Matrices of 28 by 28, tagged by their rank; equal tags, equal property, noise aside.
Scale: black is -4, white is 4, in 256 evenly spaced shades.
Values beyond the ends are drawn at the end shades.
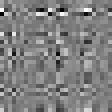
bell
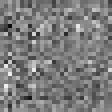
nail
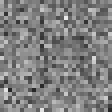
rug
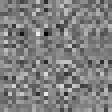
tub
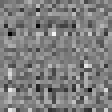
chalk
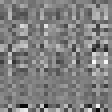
bell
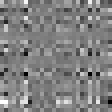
bell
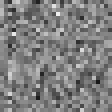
rug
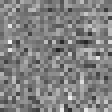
rug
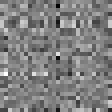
chalk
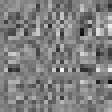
chalk
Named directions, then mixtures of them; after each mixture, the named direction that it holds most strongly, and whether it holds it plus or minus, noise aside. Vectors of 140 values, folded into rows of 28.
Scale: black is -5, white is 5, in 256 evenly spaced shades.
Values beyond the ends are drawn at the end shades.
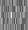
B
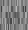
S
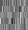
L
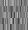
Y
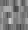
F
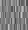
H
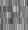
F, minus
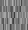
Y, plus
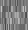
S, minus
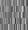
H, plus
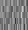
H, plus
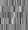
L, minus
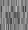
S, plus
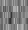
F, minus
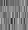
Y, minus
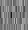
B, minus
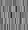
B, minus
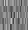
Y, plus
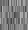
S, plus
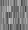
F, plus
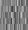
H, plus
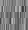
L, minus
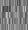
S, minus
